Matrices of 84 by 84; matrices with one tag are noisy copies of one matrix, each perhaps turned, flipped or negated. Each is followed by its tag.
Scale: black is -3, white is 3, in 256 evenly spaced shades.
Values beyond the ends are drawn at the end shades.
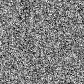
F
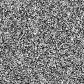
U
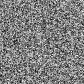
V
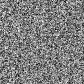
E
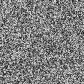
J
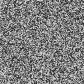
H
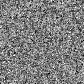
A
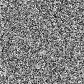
H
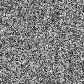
J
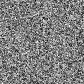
F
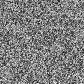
J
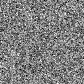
J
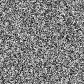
E
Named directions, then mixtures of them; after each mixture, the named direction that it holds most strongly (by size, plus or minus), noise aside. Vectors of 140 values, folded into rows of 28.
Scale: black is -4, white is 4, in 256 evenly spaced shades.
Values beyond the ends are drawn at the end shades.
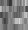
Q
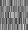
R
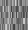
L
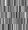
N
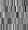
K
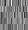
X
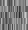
N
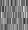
X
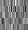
K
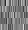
X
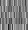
N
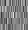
X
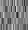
K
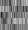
Q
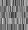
R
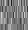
X
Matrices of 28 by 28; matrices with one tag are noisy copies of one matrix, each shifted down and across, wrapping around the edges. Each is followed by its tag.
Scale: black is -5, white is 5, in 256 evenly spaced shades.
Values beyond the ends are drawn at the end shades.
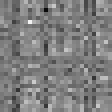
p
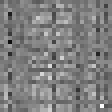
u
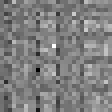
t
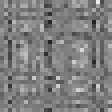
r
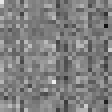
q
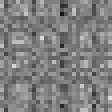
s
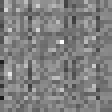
q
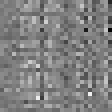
u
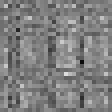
p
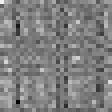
p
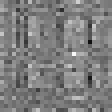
p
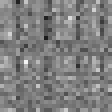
s
